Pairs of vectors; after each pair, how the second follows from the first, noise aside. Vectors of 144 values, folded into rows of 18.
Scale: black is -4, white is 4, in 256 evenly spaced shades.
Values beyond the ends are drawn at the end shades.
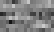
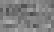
wrapped around, shrunk.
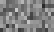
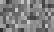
copied.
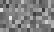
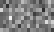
copied.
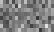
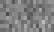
wrapped around, shrunk.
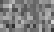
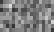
copied.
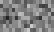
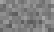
wrapped around, shrunk.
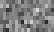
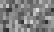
copied.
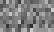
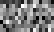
reversed, negated, scaled up.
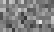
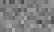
negated, shrunk.
